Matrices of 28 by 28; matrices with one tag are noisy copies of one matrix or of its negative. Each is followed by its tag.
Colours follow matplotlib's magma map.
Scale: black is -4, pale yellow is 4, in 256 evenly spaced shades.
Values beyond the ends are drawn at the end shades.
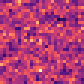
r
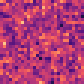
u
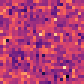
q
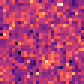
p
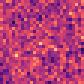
p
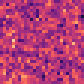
q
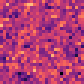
q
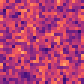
q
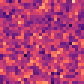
u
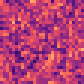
p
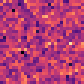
r
